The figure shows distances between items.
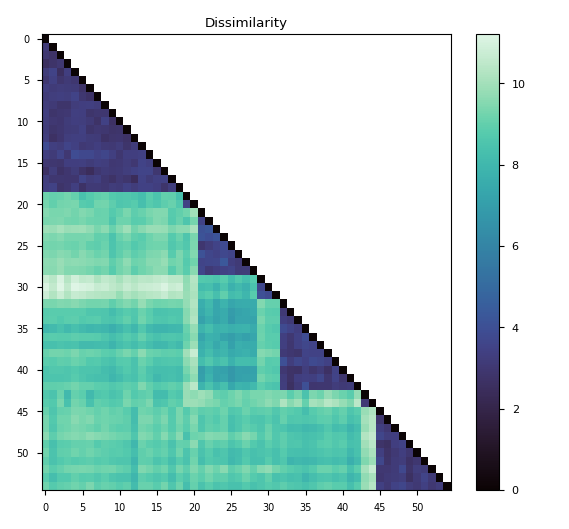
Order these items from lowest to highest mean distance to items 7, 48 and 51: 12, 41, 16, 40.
12, 16, 41, 40
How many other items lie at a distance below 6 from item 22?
7
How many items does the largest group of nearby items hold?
19
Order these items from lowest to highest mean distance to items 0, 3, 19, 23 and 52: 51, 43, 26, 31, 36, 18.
18, 51, 26, 36, 43, 31
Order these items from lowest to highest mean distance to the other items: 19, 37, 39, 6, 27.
6, 37, 39, 27, 19
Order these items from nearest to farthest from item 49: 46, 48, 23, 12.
46, 48, 12, 23
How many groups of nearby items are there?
7
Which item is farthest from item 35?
20
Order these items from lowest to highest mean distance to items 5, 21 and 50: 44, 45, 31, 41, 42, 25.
25, 45, 41, 42, 31, 44
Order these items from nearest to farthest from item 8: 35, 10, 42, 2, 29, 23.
2, 10, 35, 42, 23, 29
